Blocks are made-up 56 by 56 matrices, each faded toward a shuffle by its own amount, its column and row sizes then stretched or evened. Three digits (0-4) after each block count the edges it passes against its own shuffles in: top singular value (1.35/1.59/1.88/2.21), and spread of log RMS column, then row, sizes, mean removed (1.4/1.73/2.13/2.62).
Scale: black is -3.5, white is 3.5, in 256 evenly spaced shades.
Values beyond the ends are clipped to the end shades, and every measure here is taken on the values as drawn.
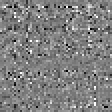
2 2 3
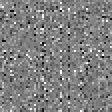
3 3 1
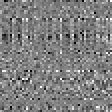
4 1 4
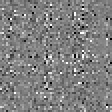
3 3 2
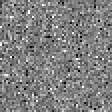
0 0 0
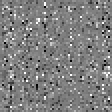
0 4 0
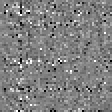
1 2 3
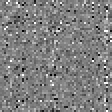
0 3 1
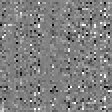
0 4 2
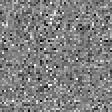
0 1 2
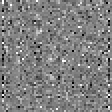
3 3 1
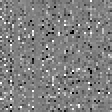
0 4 0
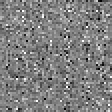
1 3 1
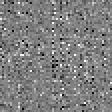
1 3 2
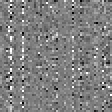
3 4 1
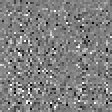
3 2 2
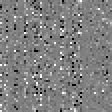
0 4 0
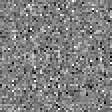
1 1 1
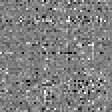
1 3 4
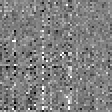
3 3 2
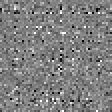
2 2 3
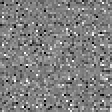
2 1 2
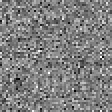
3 2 0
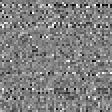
3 0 4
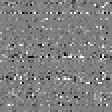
2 0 4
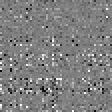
0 3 4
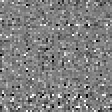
0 2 3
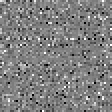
2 1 3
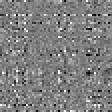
3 3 4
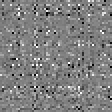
3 3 4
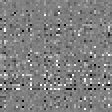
3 3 4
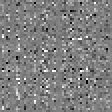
0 4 3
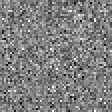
1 2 1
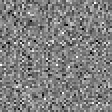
3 1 0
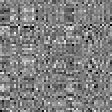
4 2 3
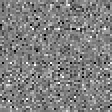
3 0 2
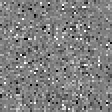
0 3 0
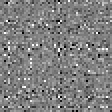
3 2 3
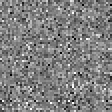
1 1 1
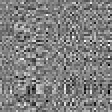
4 4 2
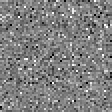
0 0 1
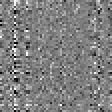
4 4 2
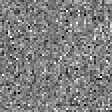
0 2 0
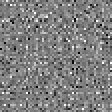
4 1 3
